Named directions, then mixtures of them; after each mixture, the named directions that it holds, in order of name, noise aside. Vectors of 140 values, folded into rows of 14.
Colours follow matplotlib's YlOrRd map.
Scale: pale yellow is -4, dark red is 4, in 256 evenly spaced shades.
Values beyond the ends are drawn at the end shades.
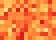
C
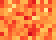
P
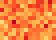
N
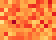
C, N.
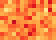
C, N, P.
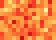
C, P.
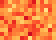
P.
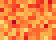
N.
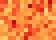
N, P.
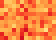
C, N, P.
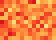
C, N, P.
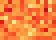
C, N, P.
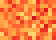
N, P.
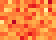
C, N, P.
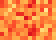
P.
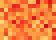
C, N, P.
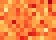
C, N, P.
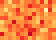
C, N, P.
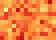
C.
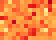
C, N, P.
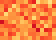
C, N, P.
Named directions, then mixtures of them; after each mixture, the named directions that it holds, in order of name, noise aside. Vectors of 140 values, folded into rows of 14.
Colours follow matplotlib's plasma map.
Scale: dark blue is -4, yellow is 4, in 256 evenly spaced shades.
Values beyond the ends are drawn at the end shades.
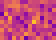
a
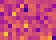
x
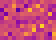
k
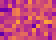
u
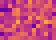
u.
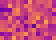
a, u.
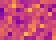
a, k.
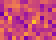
a.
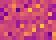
k.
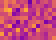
u, x.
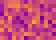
a.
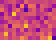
x.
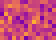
a.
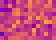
u.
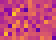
u, x.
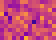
a.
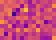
u, x.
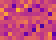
k.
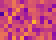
a, x.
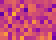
a, x.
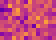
a, u.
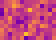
a, k.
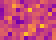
a, k.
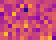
x.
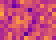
a, k.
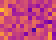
k, u.
